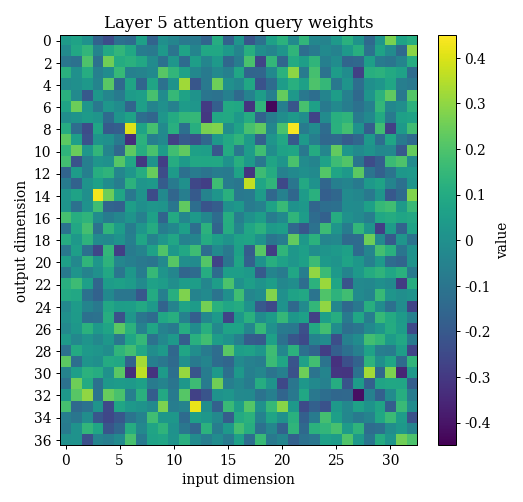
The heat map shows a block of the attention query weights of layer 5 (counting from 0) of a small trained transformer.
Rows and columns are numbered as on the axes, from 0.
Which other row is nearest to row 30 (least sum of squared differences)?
29
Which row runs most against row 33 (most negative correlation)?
4
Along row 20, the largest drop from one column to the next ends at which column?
14
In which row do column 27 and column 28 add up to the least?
32
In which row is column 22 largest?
30
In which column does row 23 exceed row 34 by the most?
11
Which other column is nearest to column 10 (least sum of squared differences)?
25
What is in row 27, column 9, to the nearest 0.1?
0
